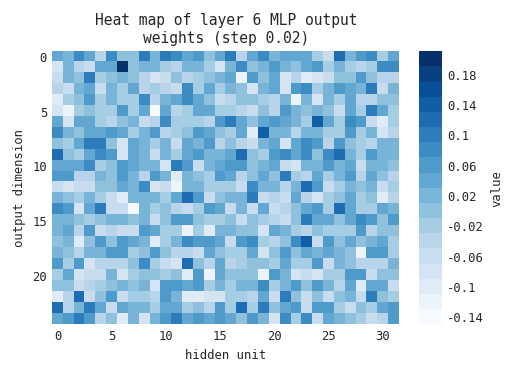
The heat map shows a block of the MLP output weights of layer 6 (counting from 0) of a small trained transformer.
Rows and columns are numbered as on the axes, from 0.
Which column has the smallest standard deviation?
27
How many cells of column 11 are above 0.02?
8
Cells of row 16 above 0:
10
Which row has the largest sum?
0
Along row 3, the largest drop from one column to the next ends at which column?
30
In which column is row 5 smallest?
9
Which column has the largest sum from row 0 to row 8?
3
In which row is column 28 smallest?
18
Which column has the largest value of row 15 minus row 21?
28
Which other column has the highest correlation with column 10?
21
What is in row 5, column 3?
0
